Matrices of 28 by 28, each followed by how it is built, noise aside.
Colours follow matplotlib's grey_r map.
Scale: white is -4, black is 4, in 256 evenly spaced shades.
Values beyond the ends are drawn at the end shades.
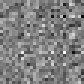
low rank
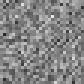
Hankel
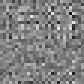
low rank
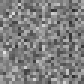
repeating rows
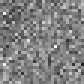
Hankel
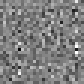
uneven columns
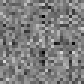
low rank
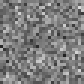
noise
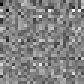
low rank
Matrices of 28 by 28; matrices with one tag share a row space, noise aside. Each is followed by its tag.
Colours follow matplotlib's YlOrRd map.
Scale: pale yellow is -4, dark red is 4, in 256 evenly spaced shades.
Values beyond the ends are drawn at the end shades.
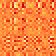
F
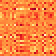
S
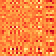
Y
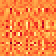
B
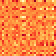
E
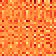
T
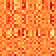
F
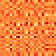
B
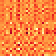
B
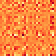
F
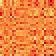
S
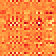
Y
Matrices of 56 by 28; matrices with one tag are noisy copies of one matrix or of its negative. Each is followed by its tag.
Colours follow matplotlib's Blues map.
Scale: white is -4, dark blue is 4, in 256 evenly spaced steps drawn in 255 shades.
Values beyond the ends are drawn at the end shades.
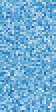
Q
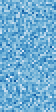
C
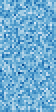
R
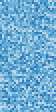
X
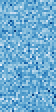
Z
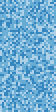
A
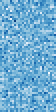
X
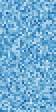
C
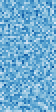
R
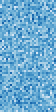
Z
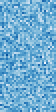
Q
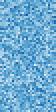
Q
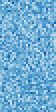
C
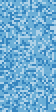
Q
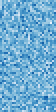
C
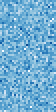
X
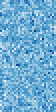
R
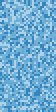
R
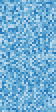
C
